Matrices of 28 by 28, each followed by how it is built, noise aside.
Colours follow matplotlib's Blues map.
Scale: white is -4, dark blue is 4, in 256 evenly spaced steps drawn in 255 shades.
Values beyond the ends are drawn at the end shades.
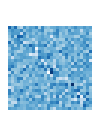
banded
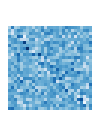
banded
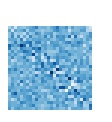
banded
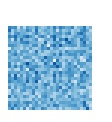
blocks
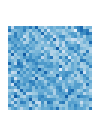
Toeplitz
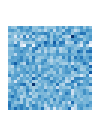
low rank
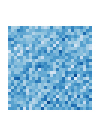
Hankel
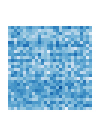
blocks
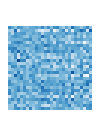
low rank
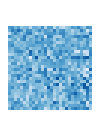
low rank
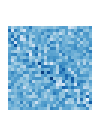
banded
